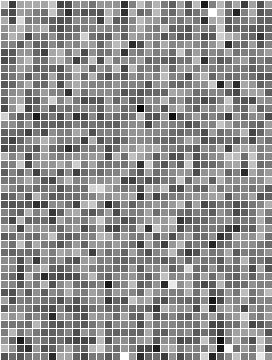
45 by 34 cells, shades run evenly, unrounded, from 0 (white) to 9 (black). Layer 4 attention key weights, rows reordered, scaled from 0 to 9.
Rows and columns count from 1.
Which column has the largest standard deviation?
28
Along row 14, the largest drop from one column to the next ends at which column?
19
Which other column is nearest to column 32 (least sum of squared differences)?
15
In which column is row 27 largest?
7
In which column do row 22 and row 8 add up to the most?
10
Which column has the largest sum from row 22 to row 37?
18
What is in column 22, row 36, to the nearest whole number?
1
